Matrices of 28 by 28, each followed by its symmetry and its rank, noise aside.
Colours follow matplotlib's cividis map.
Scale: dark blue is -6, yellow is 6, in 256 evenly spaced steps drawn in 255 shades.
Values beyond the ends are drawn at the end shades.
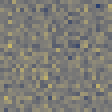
antisymmetric, rank six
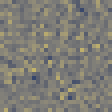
no symmetry, rank eight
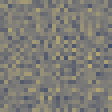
no symmetry, rank seven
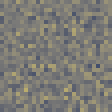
antisymmetric, rank six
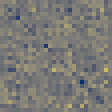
symmetric, rank seven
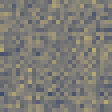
antisymmetric, rank eight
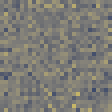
no symmetry, rank seven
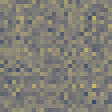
no symmetry, rank six
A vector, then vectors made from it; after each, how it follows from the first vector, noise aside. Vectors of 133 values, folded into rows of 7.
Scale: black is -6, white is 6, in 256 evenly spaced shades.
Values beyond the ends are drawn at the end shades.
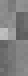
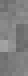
wrapped around, shrunk.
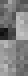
negated, scaled up.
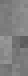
reversed, negated, shrunk.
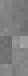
reversed, shrunk.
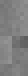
reversed, negated, shrunk.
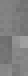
reversed, shrunk.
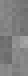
reversed, shrunk.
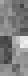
reversed, scaled up.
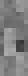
wrapped around, negated.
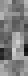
wrapped around, negated, scaled up.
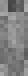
wrapped around, negated.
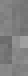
reversed, shrunk.
